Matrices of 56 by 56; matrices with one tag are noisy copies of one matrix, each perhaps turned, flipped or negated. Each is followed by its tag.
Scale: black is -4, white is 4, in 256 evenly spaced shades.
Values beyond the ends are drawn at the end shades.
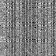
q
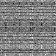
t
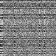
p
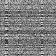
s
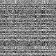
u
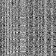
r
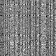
u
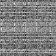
t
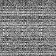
q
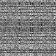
t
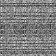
t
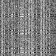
q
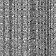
r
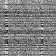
s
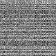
u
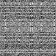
t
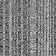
r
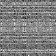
t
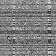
s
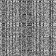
t
